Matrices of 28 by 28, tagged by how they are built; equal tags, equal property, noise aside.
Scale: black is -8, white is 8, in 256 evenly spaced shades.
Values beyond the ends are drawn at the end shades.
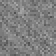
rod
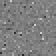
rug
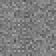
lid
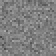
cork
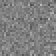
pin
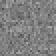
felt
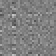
pin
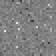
rug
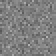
lid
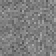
lid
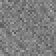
rod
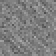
rod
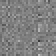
pin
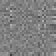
pin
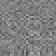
pin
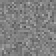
cork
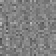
pin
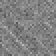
rod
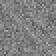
rod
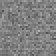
felt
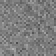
rod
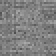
felt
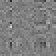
pin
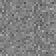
lid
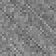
rod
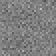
lid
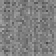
felt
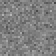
cork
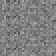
lid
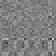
pin
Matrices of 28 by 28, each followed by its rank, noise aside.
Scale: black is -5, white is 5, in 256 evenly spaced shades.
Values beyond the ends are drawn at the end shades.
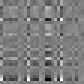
one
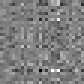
three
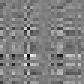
one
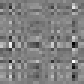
one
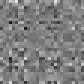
three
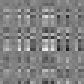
one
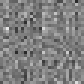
four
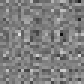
three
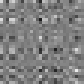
two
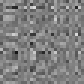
three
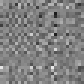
four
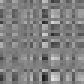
one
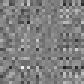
three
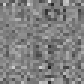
four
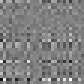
one
